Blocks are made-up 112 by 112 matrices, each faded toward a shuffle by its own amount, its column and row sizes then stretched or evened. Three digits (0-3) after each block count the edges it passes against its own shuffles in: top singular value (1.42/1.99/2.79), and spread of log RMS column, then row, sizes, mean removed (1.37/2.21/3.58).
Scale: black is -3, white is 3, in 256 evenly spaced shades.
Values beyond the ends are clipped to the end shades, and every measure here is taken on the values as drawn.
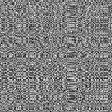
3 0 2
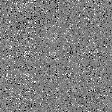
1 2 1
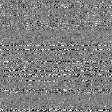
2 0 3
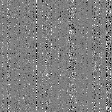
1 3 1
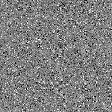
1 1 0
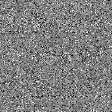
0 1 2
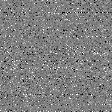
0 0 2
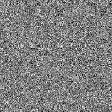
2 1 1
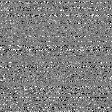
0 0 3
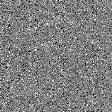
0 2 0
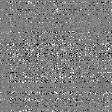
0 2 3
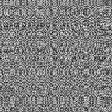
3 0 2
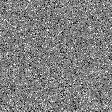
1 0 0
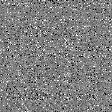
0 1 2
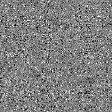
1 1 2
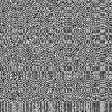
3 0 0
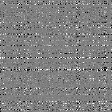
2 2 3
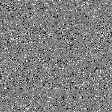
0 0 2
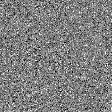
1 1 0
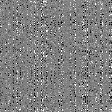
2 3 1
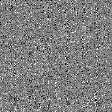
0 2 1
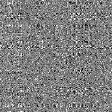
2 2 2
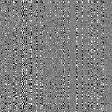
3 3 2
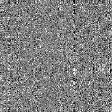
2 2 0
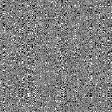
2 2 1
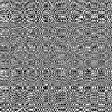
3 0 3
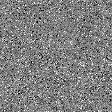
0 1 1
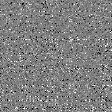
1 1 2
